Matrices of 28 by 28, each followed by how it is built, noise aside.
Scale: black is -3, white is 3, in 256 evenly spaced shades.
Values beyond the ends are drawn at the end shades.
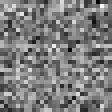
blocks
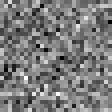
Hankel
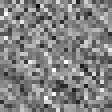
Toeplitz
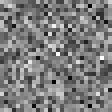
Toeplitz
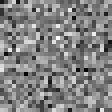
blocks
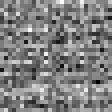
blocks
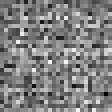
blocks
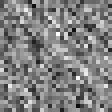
Toeplitz
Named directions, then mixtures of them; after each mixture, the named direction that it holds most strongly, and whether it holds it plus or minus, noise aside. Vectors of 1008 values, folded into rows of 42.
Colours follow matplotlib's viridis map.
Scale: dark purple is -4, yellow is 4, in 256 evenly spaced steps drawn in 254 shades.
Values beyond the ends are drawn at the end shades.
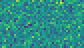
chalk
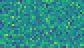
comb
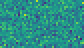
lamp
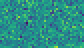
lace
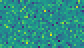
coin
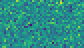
chalk, plus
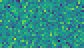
coin, plus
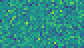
lace, minus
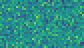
lamp, minus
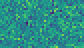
lace, plus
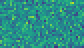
lace, minus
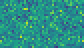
lace, minus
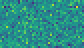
coin, plus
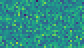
lamp, minus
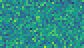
lamp, minus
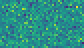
lace, minus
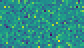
coin, minus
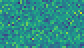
comb, minus
